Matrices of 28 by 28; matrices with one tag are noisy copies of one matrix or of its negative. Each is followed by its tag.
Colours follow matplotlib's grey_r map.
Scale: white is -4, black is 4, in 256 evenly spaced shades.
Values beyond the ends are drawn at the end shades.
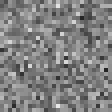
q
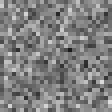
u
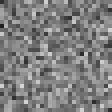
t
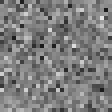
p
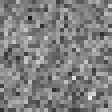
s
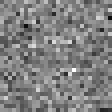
s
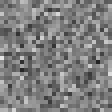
u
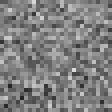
s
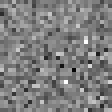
t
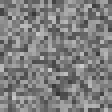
t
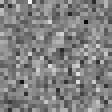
p
